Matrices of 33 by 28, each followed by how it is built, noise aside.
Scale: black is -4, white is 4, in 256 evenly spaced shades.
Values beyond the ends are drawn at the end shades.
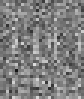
blocks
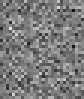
repeating rows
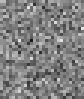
noise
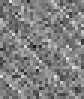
Toeplitz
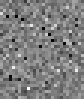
sparse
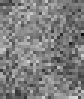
smooth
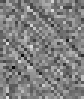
Toeplitz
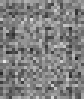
blocks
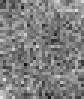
smooth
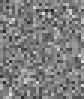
noise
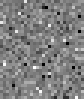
sparse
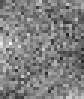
smooth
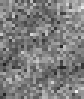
smooth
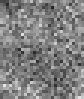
smooth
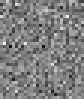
noise
